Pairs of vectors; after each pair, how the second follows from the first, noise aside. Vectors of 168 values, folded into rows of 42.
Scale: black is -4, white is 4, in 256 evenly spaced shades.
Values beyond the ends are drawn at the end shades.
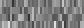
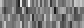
reversed.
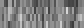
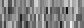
negated.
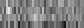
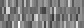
sign-scrambled.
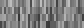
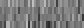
partly zeroed.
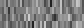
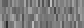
reversed, negated, shrunk.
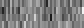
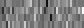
partly zeroed.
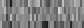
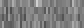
reversed, negated, shrunk.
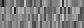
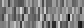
reversed.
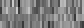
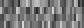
sign-scrambled.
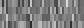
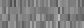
wrapped around, negated, shrunk.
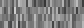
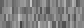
reversed, negated, shrunk.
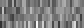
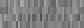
wrapped around, negated, shrunk.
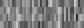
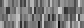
sign-scrambled.
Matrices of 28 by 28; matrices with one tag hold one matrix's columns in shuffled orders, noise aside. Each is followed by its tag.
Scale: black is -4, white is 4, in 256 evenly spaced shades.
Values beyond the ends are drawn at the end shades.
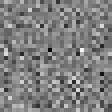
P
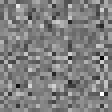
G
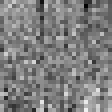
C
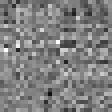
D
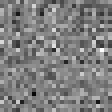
D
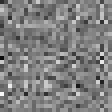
G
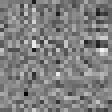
D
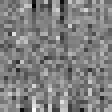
C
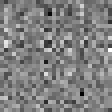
D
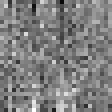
C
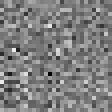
P
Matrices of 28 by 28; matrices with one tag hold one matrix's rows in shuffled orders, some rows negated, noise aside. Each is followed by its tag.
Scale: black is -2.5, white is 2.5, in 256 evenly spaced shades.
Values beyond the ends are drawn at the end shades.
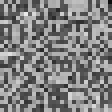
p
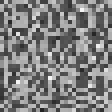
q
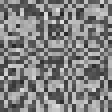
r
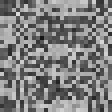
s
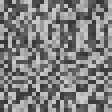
q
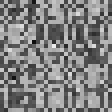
r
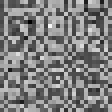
r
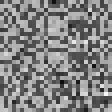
p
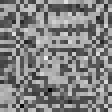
s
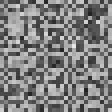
r
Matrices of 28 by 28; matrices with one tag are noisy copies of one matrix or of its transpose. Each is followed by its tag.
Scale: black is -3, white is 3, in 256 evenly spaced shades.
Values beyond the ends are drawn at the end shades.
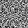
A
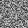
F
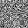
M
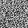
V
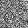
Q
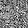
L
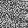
Q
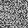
L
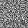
M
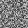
A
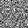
F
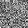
L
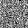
V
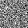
M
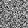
A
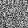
V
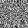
M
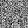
Q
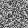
A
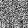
Q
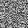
V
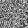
M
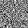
M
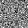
A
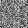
M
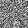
M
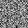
F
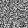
M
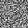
F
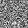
M
